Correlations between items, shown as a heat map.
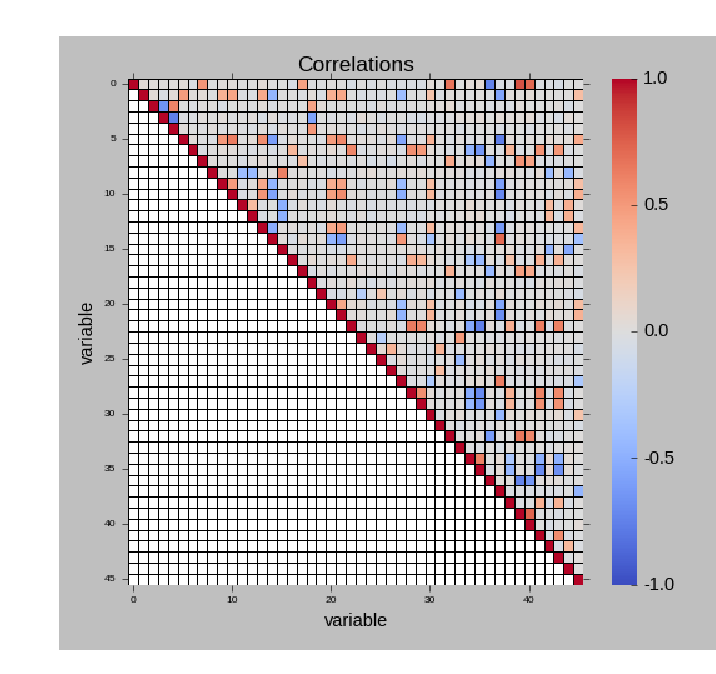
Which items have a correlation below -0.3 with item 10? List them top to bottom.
14, 27, 37
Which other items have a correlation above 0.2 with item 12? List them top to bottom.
11, 42, 44
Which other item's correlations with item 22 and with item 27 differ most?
35
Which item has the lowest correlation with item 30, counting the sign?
37
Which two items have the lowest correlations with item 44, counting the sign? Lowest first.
15, 8
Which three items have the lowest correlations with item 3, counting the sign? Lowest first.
4, 2, 18
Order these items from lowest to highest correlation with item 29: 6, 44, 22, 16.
44, 16, 6, 22
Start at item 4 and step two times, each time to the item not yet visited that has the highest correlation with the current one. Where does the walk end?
18
